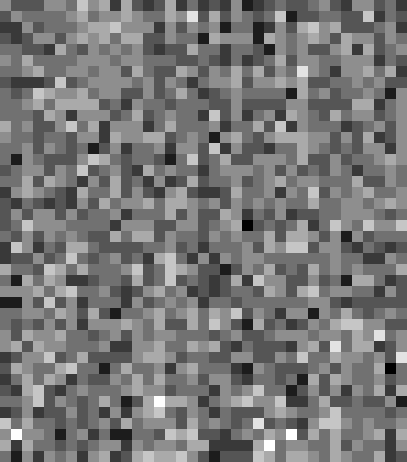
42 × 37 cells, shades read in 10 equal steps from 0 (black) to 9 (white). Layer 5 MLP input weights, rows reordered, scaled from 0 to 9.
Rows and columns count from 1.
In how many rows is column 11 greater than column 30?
21
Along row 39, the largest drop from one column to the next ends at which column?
25
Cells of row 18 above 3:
25
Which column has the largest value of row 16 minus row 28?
8
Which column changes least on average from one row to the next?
30
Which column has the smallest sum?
19
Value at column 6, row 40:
1
